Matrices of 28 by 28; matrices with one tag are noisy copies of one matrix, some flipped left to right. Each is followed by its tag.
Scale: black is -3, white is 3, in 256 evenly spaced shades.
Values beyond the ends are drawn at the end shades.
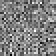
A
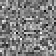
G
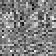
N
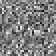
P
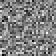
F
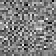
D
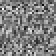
P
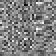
D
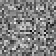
G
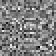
G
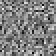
P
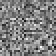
G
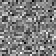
F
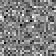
F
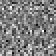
P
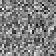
P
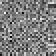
A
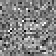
G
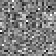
N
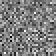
A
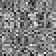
N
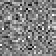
D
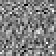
P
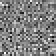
A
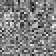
N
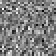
P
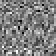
P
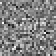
G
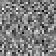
P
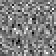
P
